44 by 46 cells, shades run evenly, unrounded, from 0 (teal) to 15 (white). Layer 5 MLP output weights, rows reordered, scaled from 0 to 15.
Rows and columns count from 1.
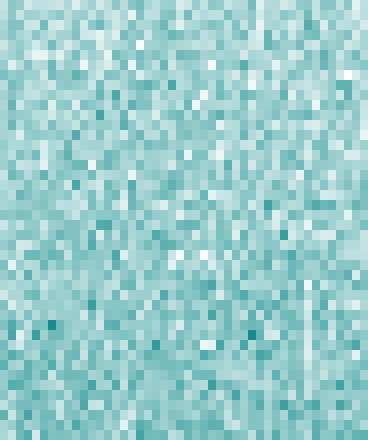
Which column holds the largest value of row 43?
16
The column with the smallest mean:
21
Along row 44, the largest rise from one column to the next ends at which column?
5
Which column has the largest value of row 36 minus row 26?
39
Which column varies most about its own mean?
27
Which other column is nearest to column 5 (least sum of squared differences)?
8
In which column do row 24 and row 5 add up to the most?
13
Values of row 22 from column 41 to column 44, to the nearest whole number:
10 9 9 13
